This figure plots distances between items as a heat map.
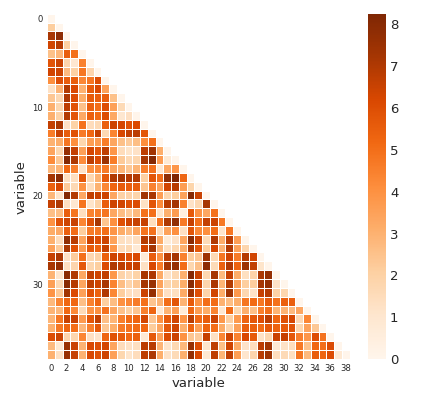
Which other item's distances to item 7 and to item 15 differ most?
16
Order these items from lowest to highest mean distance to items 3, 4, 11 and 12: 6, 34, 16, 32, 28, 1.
6, 28, 32, 1, 16, 34
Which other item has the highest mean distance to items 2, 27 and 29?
23
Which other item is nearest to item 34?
32
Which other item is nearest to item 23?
13
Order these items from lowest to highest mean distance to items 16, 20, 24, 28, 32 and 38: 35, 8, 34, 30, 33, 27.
33, 30, 8, 35, 34, 27
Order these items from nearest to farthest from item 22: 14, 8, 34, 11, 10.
14, 10, 11, 8, 34
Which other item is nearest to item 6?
36
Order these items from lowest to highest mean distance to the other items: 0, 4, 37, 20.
4, 37, 0, 20
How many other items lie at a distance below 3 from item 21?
10
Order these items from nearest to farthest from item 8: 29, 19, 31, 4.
4, 29, 31, 19
